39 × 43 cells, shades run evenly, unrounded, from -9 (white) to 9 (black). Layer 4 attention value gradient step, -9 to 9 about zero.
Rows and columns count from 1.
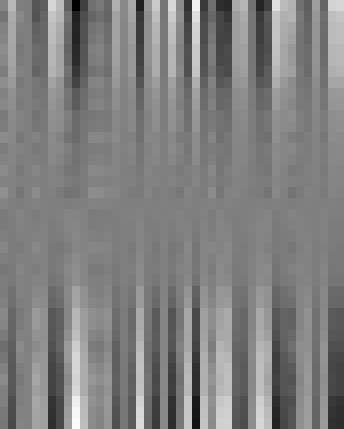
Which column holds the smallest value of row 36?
10
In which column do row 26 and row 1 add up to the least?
25
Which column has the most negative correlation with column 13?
23
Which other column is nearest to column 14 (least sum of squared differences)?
39
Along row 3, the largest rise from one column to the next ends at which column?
26
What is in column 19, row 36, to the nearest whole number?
1
